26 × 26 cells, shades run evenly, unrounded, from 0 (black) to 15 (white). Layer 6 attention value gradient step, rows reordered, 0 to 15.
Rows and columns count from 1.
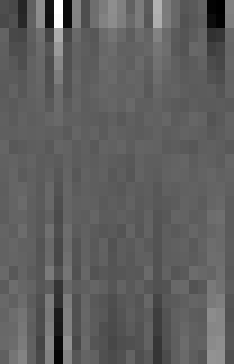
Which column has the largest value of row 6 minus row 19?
7
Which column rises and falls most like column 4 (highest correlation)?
20
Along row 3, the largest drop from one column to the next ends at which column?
8
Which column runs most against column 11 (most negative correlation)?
1
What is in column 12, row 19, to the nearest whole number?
6
